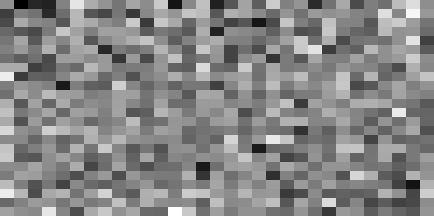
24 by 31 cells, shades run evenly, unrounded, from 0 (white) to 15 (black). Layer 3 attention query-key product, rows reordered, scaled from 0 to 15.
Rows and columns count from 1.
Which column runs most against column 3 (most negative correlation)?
15
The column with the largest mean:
3
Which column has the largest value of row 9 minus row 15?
4
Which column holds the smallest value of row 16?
20
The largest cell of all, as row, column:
1, 2
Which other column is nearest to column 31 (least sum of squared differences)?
18
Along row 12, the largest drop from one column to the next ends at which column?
23
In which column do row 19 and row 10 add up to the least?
9
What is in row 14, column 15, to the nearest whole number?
8
